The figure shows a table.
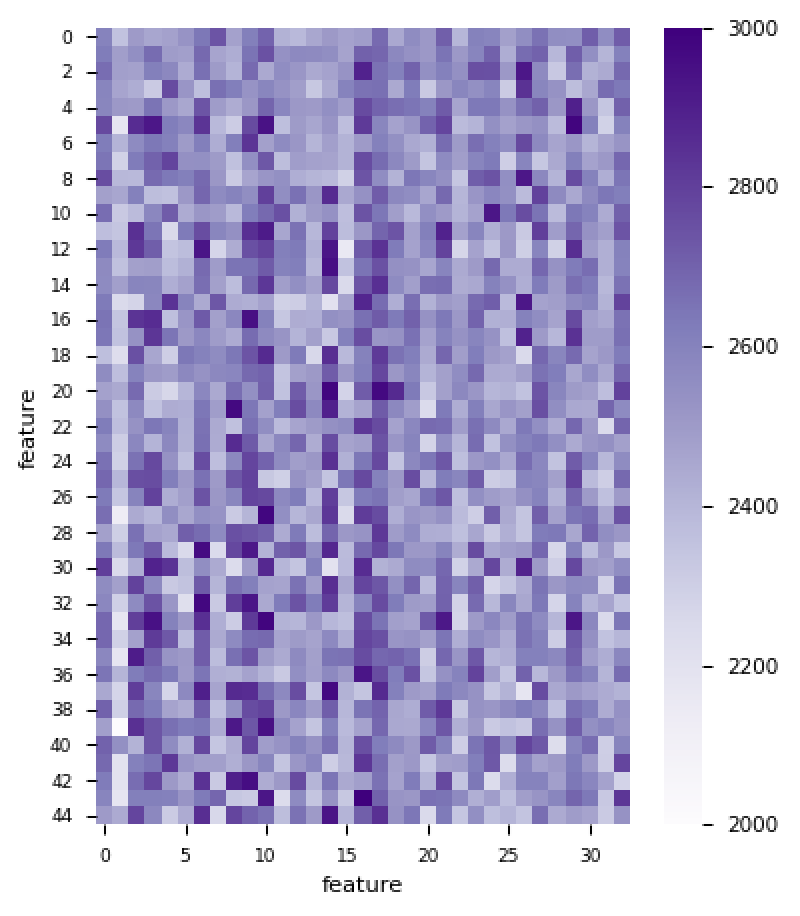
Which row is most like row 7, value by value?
41
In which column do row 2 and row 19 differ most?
26
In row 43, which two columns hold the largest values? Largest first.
16, 10
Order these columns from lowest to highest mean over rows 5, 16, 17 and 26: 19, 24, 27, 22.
22, 24, 27, 19
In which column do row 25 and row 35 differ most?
14
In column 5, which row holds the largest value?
28
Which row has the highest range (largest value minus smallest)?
39
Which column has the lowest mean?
1
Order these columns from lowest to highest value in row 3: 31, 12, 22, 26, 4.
12, 22, 31, 4, 26
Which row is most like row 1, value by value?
4
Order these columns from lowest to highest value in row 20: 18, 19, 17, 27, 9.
9, 19, 27, 18, 17
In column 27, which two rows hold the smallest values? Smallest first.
7, 36
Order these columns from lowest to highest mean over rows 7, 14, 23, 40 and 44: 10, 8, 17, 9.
8, 10, 9, 17
